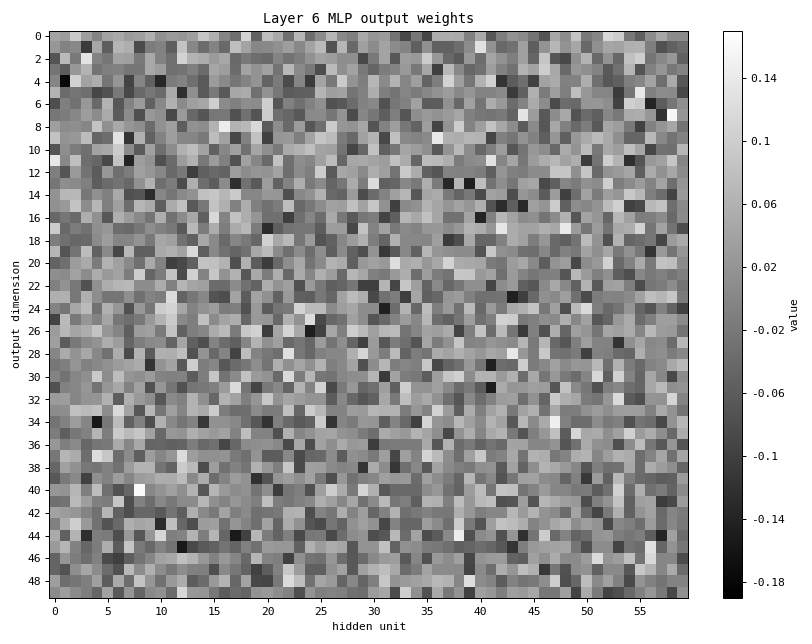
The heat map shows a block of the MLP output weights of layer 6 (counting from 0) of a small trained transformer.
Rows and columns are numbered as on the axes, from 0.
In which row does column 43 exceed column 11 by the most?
20
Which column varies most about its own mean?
12
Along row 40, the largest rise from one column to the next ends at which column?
8
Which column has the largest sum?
47
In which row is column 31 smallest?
24
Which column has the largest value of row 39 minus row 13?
39
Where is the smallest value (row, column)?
4, 1
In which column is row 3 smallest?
36
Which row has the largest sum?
33
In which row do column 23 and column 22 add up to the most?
48
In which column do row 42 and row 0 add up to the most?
53
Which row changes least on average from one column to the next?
42
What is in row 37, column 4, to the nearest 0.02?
0.12
